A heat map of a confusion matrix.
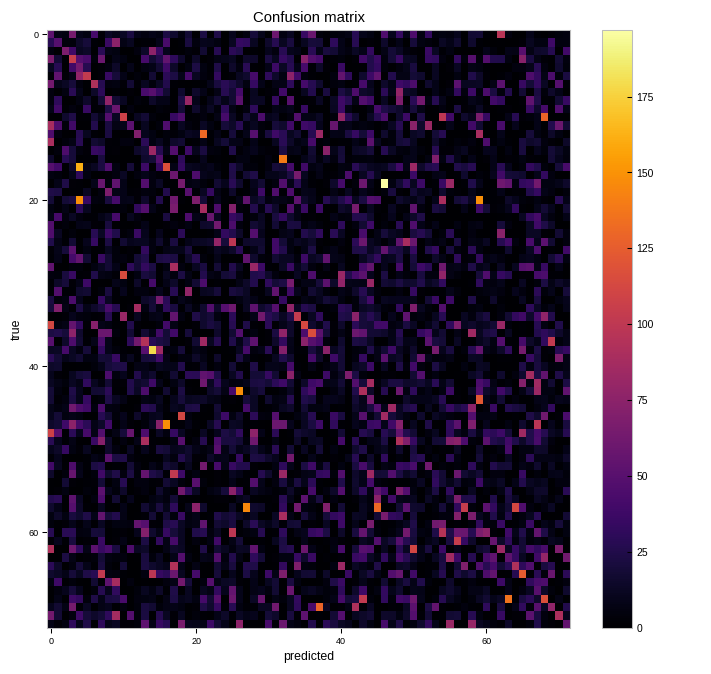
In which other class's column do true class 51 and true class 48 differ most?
0
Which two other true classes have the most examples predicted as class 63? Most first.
68, 18
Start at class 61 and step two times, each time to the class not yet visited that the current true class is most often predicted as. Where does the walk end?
45
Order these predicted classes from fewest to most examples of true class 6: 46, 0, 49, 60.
60, 46, 49, 0
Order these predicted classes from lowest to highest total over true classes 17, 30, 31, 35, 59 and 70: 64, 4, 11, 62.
64, 11, 4, 62
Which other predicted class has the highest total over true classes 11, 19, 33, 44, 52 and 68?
50
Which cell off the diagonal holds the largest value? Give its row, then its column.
18, 46
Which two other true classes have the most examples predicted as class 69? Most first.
37, 65
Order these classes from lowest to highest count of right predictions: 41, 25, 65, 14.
41, 14, 25, 65
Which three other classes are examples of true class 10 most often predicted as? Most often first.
68, 54, 40
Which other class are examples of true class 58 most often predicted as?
32
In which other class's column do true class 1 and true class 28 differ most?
17
